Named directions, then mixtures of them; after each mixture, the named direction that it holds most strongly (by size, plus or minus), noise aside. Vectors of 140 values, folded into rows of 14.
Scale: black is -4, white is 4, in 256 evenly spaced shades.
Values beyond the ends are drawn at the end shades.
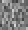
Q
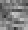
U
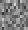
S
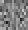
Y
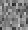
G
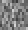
Q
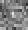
U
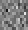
S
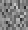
S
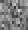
S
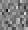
S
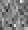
S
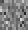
Y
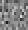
Y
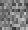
G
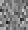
Y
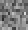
G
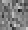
Q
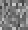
G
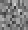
S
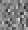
S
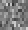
Q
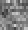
U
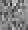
Q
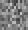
S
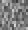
Q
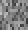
G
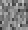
G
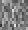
Q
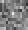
U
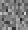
Y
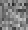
G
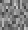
S
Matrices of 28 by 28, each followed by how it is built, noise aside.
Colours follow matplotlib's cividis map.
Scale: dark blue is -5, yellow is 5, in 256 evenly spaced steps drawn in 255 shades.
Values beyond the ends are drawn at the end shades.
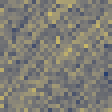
Hankel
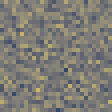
blocks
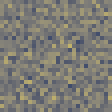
repeating columns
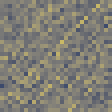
Hankel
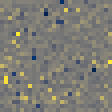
sparse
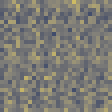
repeating columns
